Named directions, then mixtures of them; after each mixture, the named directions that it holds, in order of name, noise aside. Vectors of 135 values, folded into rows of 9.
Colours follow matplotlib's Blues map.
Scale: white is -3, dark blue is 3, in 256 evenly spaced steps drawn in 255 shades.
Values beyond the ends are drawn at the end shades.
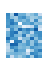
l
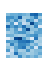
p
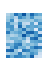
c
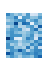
c, p.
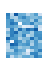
l.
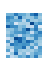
l, p.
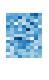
p.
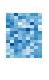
l, p.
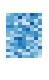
c, p.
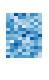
c, l.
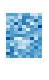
p.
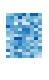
c, p.
